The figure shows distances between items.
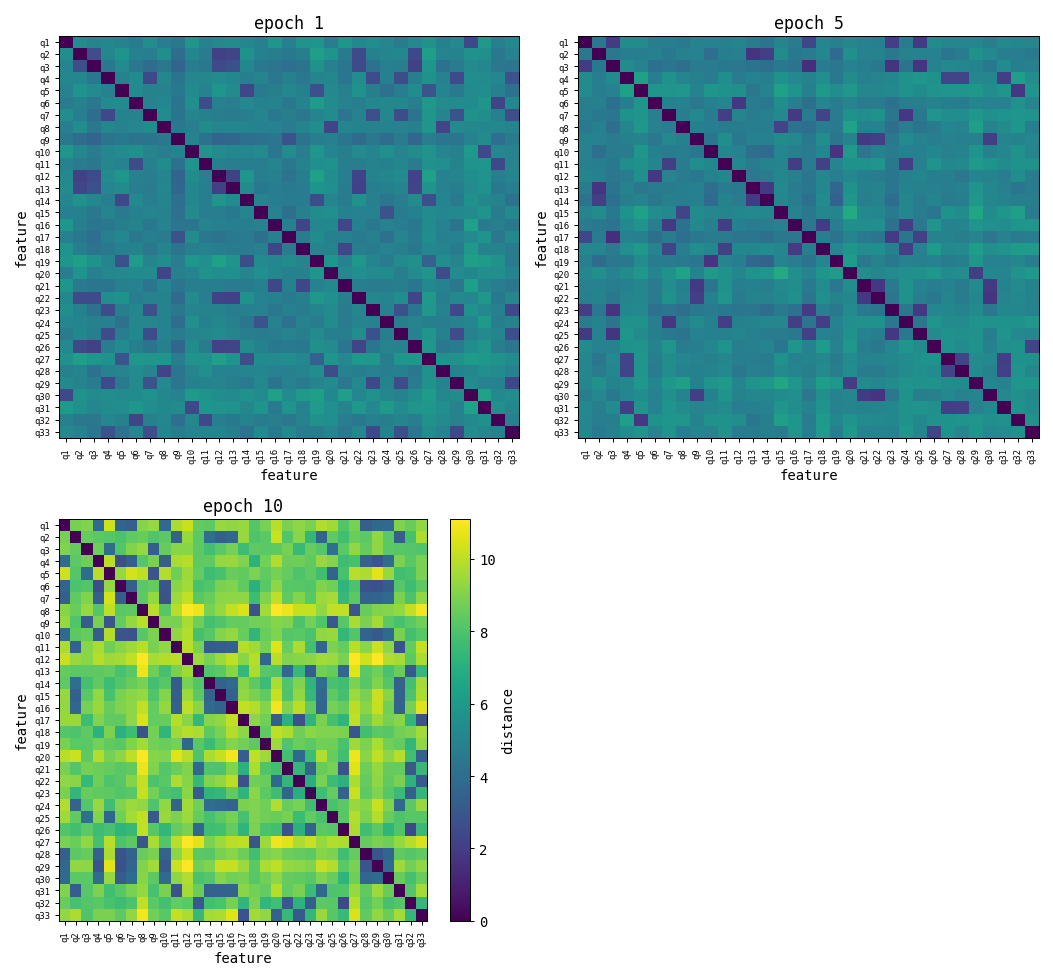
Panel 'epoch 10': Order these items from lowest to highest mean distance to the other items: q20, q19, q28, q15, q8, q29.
q28, q15, q29, q19, q20, q8
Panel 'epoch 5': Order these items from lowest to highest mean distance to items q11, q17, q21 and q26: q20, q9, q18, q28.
q9, q18, q28, q20
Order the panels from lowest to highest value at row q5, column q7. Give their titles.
epoch 1, epoch 5, epoch 10
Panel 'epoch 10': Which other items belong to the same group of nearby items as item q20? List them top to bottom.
q17, q22, q33
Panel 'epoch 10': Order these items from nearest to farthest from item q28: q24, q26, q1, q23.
q1, q26, q23, q24
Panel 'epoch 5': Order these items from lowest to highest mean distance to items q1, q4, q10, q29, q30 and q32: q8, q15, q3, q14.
q3, q14, q8, q15
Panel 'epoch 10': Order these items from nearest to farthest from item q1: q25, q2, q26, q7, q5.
q7, q26, q2, q25, q5
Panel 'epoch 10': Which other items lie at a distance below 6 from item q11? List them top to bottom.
q2, q14, q15, q16, q24, q31
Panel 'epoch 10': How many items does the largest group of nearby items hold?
8
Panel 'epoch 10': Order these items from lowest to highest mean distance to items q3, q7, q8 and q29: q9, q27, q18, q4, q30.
q4, q30, q18, q27, q9
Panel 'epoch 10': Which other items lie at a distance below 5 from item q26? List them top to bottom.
q13, q21, q23, q32
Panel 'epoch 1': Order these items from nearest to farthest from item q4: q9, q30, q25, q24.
q25, q9, q24, q30
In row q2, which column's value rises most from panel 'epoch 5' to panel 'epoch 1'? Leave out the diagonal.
q14
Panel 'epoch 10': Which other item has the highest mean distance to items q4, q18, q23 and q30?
q12
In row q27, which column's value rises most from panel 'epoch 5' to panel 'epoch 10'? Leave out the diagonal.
q31
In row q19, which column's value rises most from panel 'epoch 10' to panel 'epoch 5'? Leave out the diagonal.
q12
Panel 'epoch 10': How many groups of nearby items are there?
7
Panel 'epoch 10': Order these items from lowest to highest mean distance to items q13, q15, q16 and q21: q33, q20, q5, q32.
q32, q5, q33, q20
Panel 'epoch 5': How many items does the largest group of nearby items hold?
5
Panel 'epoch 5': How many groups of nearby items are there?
11
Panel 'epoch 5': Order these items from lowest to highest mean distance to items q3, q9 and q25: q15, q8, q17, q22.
q17, q22, q8, q15
